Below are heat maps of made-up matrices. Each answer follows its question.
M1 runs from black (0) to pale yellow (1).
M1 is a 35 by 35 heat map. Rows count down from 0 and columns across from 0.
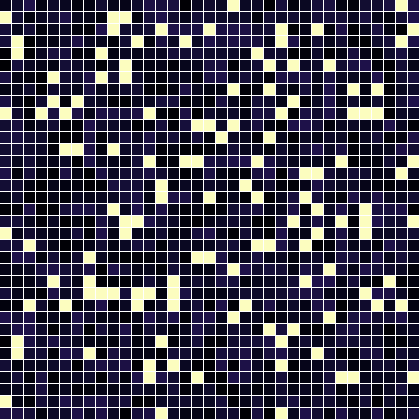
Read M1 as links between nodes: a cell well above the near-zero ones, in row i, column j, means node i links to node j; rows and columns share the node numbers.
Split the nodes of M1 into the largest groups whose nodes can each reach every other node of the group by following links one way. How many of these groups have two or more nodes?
1
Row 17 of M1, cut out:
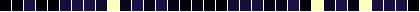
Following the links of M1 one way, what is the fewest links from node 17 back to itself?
4
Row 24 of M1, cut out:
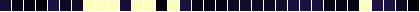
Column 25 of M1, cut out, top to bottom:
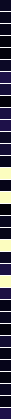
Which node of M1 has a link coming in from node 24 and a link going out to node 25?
node 14
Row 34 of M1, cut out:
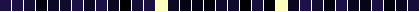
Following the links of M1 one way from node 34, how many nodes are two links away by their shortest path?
10
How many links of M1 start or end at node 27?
5
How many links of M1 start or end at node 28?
6
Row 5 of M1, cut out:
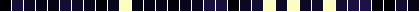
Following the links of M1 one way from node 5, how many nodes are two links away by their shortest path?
10
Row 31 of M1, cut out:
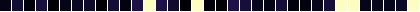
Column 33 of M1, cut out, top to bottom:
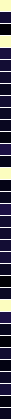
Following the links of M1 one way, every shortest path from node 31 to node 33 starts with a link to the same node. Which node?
node 16
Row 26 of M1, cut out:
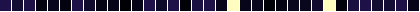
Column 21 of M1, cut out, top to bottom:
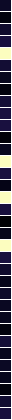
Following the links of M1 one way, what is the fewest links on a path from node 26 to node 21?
4
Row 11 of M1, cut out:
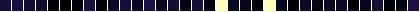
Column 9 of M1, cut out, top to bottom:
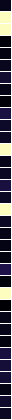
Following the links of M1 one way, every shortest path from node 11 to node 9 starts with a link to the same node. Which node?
node 18
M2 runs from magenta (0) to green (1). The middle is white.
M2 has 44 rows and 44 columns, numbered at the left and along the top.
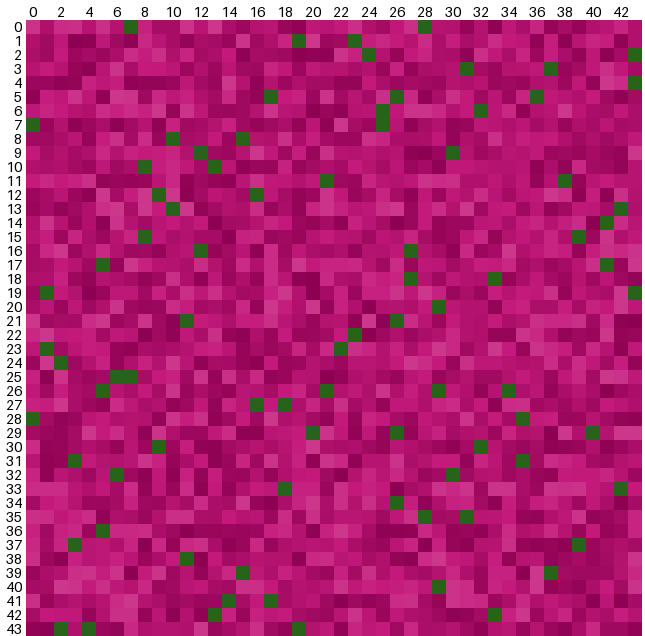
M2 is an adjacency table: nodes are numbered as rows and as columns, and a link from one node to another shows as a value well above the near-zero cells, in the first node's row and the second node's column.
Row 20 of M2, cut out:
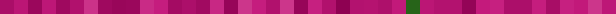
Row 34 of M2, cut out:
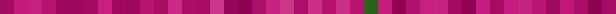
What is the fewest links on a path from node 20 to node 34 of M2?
3
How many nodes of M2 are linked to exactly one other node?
9
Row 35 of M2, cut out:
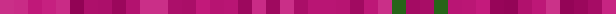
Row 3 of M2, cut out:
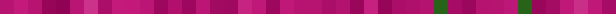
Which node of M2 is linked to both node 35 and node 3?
node 31
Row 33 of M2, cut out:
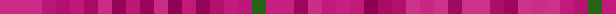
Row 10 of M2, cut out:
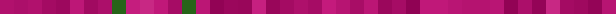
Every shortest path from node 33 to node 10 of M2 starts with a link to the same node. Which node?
node 42
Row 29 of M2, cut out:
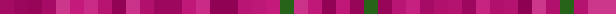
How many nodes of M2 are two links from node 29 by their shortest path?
3
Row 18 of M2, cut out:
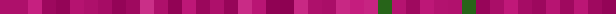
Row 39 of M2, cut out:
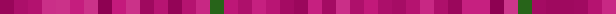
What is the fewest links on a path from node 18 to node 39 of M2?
7
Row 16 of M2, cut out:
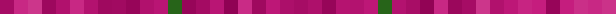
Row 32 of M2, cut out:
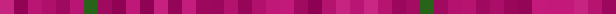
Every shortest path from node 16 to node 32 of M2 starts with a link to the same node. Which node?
node 12
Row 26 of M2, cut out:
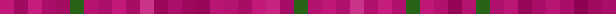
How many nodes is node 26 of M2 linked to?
4
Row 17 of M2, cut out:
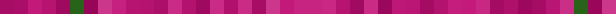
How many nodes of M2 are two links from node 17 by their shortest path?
3
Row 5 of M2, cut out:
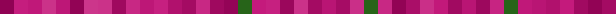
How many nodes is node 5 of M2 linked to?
3
